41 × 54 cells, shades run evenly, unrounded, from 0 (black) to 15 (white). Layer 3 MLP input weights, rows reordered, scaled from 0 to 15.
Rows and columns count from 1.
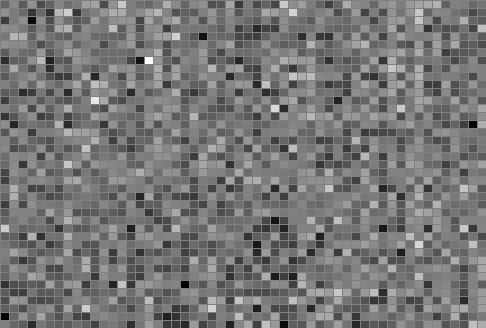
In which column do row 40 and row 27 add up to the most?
27
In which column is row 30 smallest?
36
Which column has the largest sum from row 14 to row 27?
47
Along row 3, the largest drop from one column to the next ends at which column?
4
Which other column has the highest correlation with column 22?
54
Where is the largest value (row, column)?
8, 17
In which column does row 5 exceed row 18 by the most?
20
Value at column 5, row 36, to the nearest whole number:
5
